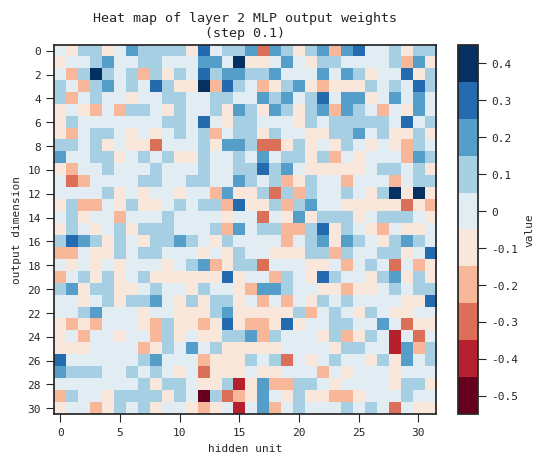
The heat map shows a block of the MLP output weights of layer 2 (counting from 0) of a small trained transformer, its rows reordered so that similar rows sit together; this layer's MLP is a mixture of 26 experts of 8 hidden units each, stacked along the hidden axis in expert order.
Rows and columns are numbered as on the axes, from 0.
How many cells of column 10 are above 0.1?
1
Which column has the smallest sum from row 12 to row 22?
19
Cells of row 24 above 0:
7
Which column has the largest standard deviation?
12
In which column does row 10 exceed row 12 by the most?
18
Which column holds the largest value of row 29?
17
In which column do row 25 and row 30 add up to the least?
28
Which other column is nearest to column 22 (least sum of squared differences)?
24
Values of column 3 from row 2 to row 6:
0.4 0.1 0.1 -0.2 0
